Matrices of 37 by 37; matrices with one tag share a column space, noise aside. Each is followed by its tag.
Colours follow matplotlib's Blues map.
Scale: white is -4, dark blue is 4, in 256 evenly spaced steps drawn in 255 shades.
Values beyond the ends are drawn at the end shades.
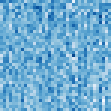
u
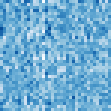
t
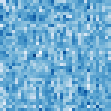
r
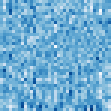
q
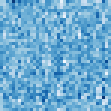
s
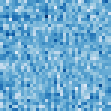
r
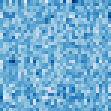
s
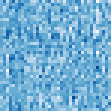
t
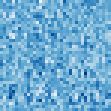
s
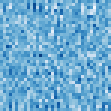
q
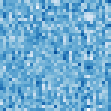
r
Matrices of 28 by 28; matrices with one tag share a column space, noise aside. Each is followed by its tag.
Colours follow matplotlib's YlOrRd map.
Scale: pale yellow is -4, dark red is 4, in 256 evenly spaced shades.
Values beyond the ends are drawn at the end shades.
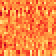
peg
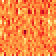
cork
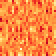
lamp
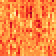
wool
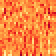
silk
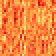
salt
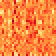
cork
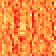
salt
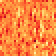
wool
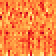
silk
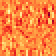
peg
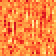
wool
